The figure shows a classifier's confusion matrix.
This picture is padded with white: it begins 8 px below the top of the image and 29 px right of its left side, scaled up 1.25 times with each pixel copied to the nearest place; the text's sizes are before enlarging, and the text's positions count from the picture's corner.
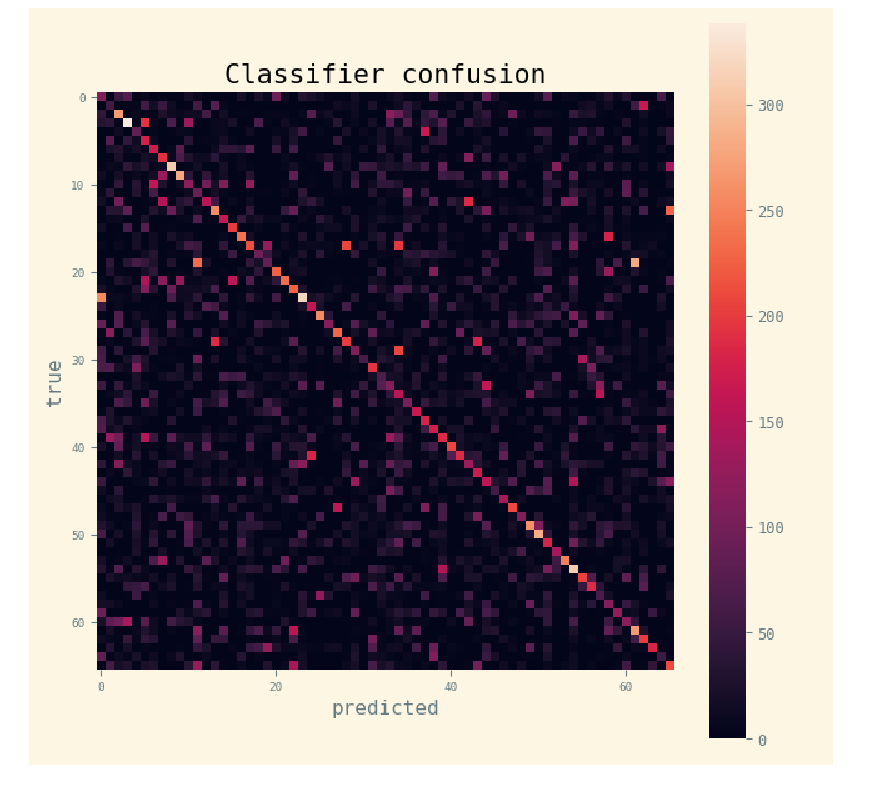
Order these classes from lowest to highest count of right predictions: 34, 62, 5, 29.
29, 34, 5, 62
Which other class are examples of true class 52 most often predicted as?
48
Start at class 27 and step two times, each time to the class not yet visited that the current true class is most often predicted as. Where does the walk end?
62
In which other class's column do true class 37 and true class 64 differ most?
38
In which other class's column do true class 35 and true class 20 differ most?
58
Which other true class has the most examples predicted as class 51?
54
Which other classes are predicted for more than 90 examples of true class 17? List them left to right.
19, 28, 34, 54
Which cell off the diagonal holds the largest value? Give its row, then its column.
19, 61
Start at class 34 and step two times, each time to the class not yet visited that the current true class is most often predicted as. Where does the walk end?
25
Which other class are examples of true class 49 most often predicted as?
50
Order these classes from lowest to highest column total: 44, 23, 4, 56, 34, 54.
56, 4, 23, 44, 34, 54
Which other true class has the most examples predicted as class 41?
27
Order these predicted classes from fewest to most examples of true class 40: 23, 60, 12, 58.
60, 23, 58, 12
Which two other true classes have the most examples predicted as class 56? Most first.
31, 55
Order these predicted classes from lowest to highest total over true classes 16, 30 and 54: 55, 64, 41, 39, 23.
41, 64, 23, 55, 39
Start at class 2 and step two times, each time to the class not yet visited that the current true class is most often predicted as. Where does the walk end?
44
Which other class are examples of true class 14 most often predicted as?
11
